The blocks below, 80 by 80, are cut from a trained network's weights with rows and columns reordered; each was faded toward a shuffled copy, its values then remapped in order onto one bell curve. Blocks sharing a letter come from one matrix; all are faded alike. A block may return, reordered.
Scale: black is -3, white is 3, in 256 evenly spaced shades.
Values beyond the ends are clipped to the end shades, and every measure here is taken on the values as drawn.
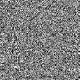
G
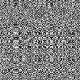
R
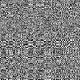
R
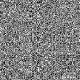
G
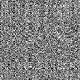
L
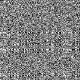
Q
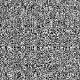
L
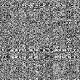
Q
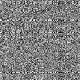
L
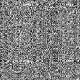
L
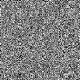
G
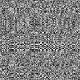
R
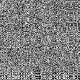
L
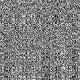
Q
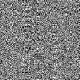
G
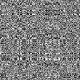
R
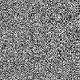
G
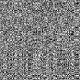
R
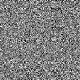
G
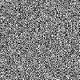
G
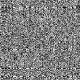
L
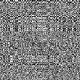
R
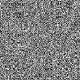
G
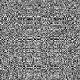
R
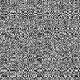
R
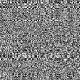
R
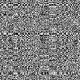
R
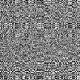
R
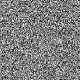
G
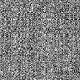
L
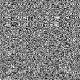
Q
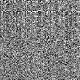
L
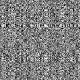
Q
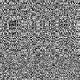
R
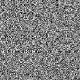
G
